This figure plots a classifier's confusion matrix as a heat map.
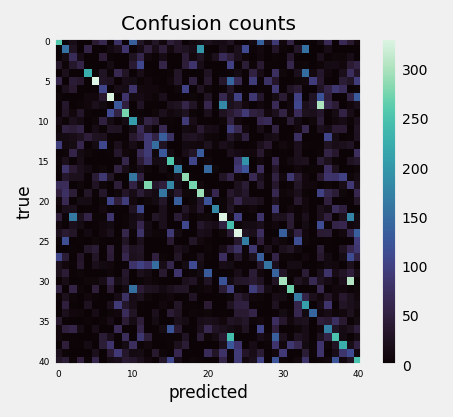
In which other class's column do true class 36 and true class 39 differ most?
15
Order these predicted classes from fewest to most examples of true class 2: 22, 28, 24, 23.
28, 24, 23, 22
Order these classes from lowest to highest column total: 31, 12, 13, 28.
28, 13, 31, 12
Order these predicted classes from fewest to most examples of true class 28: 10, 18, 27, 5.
5, 27, 10, 18
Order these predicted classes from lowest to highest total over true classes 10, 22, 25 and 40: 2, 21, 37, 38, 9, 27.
21, 38, 9, 37, 2, 27
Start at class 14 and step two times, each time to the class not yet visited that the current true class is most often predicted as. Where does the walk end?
35
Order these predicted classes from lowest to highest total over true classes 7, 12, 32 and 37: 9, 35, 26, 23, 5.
5, 26, 35, 9, 23
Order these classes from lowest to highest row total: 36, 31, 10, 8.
10, 36, 31, 8
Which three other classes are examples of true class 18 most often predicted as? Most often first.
12, 15, 39
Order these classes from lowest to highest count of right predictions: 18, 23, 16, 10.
16, 10, 23, 18
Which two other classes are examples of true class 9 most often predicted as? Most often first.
7, 25
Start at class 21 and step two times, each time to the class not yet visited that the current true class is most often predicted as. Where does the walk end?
23
